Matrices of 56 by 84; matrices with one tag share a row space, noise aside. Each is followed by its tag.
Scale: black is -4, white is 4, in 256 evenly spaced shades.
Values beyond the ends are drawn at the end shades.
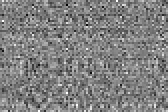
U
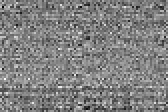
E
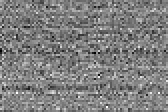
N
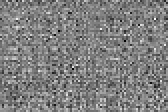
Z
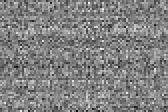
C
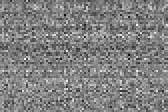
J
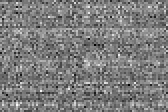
E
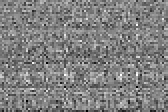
J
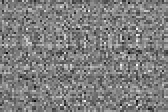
J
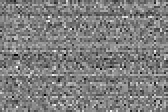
Z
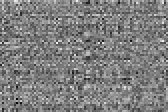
E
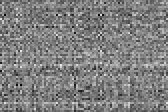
E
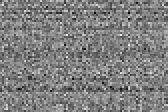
J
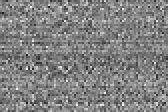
U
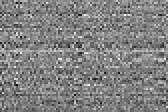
E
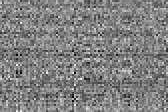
E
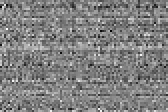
N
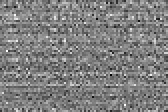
Z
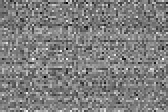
U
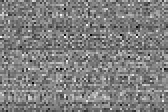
J
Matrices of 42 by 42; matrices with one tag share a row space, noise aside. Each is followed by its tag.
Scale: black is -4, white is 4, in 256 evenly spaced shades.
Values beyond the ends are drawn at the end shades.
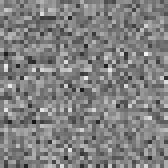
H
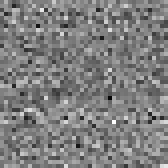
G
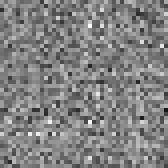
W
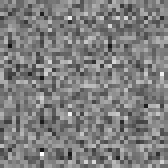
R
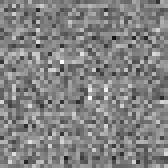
G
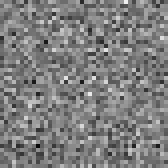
G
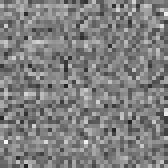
H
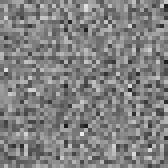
H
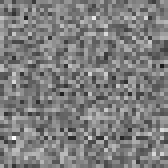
G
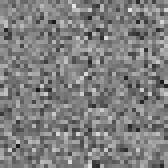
W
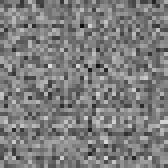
G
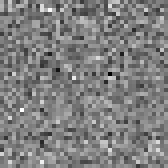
R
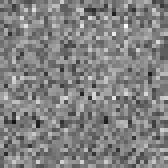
G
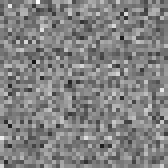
R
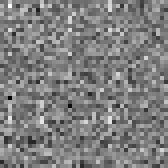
R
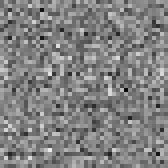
R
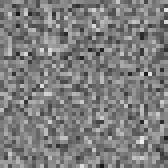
W
